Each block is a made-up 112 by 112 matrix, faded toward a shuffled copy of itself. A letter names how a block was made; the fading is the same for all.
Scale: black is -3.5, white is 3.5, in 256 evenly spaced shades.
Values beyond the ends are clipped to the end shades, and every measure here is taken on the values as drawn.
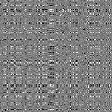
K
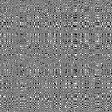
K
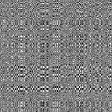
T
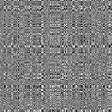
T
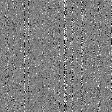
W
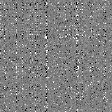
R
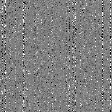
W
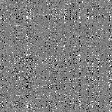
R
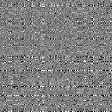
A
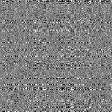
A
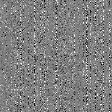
W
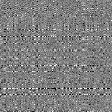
A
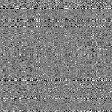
A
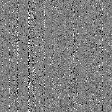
W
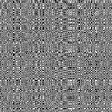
T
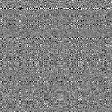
A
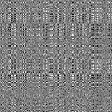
T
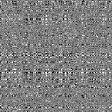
A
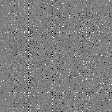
R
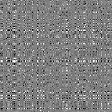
K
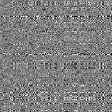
A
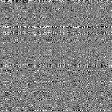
A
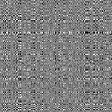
T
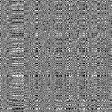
T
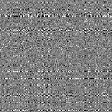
A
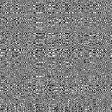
A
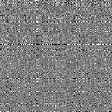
A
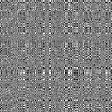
T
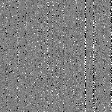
W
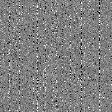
W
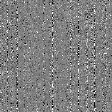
W
